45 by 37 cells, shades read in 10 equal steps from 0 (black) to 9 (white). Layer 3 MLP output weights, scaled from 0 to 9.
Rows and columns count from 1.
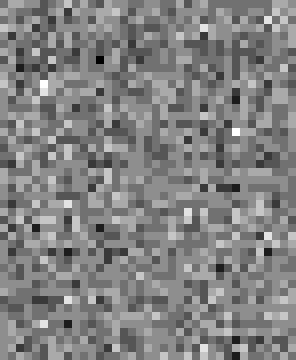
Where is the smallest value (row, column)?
8, 13
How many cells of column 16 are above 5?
8
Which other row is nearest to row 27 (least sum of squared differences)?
22
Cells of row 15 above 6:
1
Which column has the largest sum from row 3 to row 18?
31
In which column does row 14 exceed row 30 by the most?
14
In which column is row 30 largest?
34
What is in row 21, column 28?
2
